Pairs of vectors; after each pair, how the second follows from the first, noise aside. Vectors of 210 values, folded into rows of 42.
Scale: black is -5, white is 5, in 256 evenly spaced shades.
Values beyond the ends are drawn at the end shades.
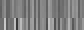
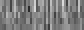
reversed.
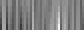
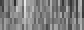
reversed.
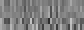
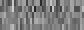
reversed.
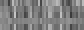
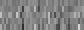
wrapped around, negated, partly zeroed.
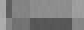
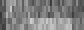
negated.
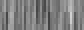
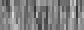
reversed.
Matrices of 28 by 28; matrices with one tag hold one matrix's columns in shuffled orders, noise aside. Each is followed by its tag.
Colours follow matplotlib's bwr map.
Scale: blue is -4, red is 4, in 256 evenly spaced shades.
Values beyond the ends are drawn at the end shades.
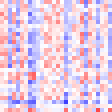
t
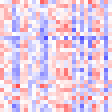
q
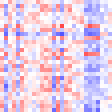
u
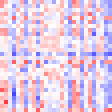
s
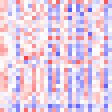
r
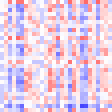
r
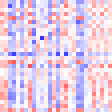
s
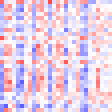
r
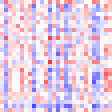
r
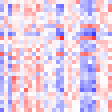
u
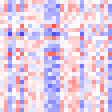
u
